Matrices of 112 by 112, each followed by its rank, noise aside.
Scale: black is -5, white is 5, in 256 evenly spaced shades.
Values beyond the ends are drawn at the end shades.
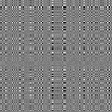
one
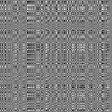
two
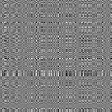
two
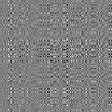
three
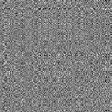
six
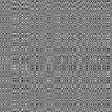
two
